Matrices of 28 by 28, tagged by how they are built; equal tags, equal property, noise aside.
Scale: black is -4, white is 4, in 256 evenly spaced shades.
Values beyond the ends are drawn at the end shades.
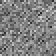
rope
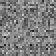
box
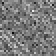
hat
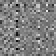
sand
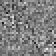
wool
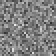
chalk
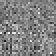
sand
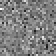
wool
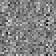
sand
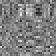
sand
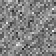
rope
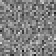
box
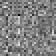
sand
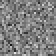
chalk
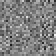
sand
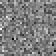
chalk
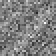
rope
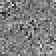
wool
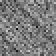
hat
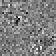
wool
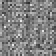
box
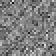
rope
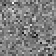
wool
